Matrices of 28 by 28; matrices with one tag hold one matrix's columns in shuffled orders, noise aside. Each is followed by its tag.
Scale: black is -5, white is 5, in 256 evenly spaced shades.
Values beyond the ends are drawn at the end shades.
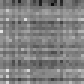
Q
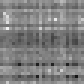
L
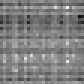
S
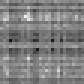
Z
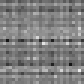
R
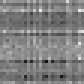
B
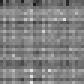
Q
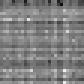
Q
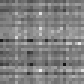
R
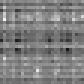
Z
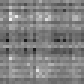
Z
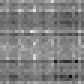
B
